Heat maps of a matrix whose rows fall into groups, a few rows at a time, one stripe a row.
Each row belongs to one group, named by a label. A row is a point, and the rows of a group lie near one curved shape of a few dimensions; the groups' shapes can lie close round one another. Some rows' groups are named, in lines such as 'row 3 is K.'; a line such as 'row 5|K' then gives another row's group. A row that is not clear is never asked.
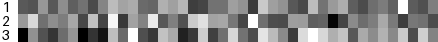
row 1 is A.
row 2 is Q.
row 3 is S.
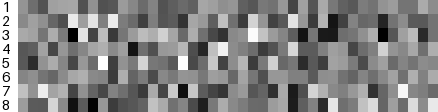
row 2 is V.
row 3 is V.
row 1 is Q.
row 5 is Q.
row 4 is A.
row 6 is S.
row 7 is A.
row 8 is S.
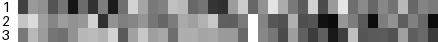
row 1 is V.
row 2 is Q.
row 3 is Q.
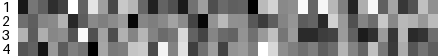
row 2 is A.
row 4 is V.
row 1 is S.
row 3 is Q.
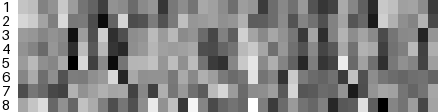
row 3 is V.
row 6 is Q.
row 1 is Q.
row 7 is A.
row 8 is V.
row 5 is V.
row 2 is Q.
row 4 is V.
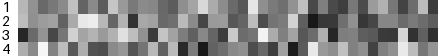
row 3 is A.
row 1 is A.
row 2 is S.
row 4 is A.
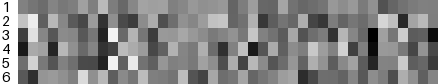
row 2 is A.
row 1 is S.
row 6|Q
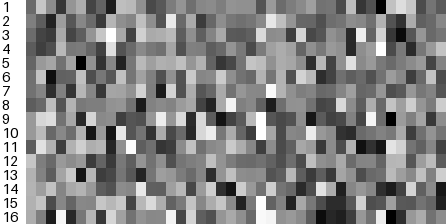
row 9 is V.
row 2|V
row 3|Q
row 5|V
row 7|V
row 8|A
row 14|A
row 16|V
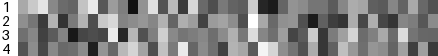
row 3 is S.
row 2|V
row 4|V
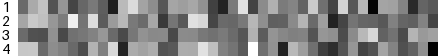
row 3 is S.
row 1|V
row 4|Q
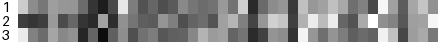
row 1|Q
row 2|S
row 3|Q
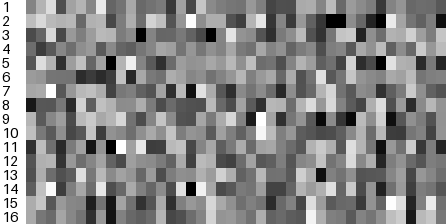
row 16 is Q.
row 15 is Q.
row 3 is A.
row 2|Q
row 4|S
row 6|S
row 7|A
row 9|V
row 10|V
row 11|S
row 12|V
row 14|V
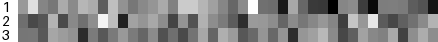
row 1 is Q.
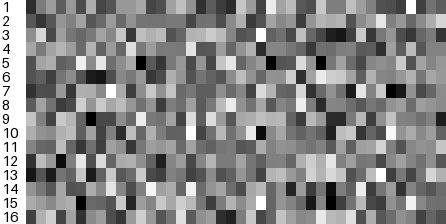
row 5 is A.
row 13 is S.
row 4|Q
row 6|S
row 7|Q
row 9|A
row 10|Q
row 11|S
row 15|S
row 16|V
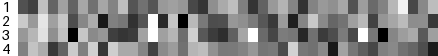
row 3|V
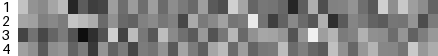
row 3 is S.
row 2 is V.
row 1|A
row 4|S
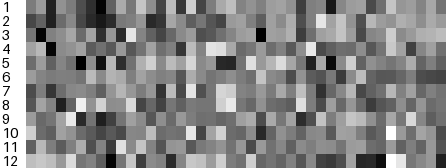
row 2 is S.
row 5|V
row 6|Q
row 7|A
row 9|A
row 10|Q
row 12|Q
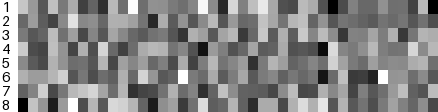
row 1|A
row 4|S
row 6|Q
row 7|A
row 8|S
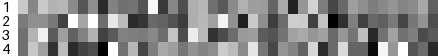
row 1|A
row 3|V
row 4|S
